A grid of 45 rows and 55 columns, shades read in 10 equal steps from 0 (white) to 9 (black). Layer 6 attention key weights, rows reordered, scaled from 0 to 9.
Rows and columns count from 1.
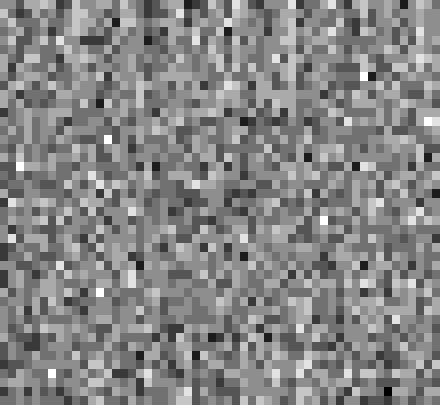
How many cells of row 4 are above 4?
21
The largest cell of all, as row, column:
44, 49
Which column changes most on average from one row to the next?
13
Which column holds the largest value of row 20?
31
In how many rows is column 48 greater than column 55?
17
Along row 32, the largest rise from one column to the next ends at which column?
53
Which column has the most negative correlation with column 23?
47
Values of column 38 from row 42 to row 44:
1 4 2
